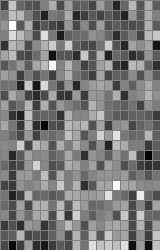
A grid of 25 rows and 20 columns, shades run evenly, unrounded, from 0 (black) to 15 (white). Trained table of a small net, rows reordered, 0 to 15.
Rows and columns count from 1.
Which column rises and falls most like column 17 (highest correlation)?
7
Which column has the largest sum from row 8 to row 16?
13
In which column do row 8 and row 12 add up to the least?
3
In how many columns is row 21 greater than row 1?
13
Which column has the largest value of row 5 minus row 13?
6
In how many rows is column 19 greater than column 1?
11
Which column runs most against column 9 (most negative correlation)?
20
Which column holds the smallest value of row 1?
15
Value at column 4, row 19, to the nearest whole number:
8
